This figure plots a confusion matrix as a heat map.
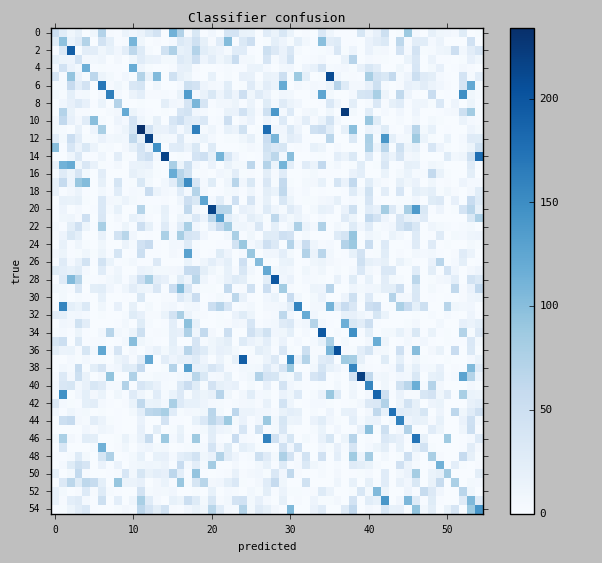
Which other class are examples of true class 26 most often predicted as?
49
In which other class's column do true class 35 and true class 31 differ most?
1
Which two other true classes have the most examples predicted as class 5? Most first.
10, 51
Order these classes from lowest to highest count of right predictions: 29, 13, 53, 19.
29, 53, 19, 13
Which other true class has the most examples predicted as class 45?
53
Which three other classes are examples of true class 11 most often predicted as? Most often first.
27, 18, 38
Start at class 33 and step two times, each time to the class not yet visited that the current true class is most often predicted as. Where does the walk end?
24
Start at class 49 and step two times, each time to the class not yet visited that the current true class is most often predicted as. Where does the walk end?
46
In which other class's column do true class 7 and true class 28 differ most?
52
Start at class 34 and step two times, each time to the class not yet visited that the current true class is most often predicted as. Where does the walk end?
17
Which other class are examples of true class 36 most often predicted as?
6
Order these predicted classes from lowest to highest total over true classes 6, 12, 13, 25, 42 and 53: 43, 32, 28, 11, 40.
43, 32, 28, 40, 11
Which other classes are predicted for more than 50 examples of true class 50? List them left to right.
3, 15, 18, 30, 46
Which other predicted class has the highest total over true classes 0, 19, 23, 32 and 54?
16
